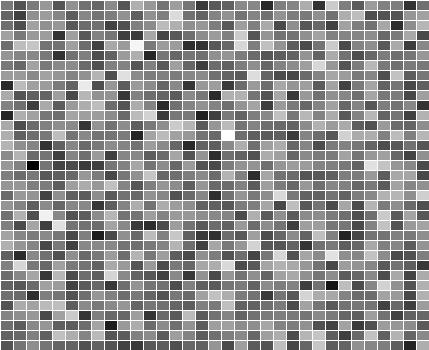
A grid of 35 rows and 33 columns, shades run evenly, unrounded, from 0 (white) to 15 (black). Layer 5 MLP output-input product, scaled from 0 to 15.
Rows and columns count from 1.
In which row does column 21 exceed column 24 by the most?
30
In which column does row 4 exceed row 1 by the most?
11
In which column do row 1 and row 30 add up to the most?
21
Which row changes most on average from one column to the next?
5
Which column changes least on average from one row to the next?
28
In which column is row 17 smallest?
29
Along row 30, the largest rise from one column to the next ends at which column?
32
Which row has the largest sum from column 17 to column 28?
24
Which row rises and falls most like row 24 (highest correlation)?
7
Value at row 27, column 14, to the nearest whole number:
8
